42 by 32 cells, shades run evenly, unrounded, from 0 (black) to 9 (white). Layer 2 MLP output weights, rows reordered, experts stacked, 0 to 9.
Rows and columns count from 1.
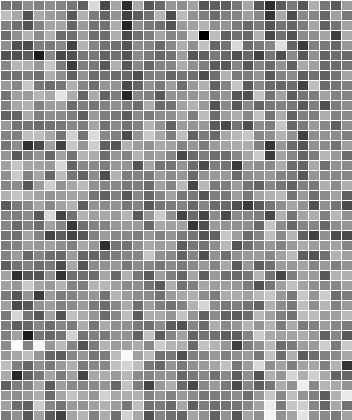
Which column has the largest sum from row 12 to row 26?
26
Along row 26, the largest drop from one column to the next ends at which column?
28
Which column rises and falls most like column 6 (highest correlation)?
4
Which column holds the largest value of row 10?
6
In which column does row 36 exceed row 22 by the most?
25
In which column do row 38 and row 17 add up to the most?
29
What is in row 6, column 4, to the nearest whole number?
1
